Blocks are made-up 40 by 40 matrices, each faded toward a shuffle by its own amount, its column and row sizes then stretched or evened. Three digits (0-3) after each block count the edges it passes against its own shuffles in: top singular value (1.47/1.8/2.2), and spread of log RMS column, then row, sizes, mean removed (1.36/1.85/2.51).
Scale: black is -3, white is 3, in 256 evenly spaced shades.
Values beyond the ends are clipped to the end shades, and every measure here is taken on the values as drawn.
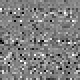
0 0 3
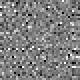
2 0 1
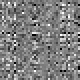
2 3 2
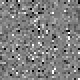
0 2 0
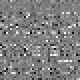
1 0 3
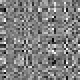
3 3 2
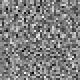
2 1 0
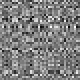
3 1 3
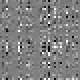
2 3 2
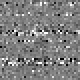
1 0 3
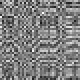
3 1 3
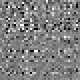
2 2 3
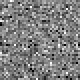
0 0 1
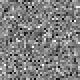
0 0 1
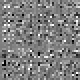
0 3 3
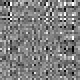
3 3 2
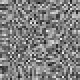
2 0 0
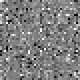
1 1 1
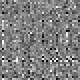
2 2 2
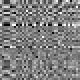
3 0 3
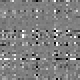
1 2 3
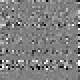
1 2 3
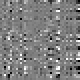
3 3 3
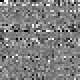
0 1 3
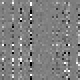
2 3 1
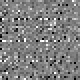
2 1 2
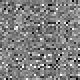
2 0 2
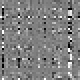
2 3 2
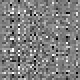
2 3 1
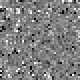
0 1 1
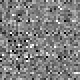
1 1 2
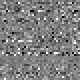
0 0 3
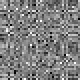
3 0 1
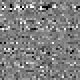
1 0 3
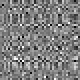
3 2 2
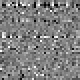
2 1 2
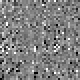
0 2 1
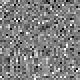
2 0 0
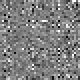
1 2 2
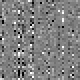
1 3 0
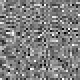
2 0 2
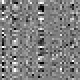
3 3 1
